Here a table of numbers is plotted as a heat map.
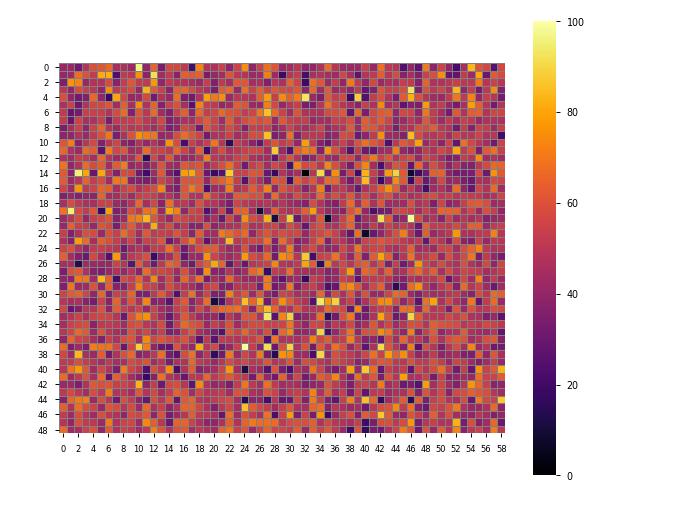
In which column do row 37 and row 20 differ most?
35
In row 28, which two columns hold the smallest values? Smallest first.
32, 7
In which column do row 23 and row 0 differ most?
10
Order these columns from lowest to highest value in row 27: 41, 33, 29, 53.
33, 29, 53, 41
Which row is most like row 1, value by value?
28
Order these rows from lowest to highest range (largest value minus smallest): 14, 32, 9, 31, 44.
32, 9, 44, 31, 14
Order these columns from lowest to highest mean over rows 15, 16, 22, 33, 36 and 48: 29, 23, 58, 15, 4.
58, 15, 23, 4, 29
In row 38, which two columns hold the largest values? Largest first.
34, 2
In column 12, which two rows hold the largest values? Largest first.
1, 21
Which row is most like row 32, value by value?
6
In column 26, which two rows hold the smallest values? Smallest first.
19, 10
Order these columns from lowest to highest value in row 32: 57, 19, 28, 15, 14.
14, 19, 15, 57, 28
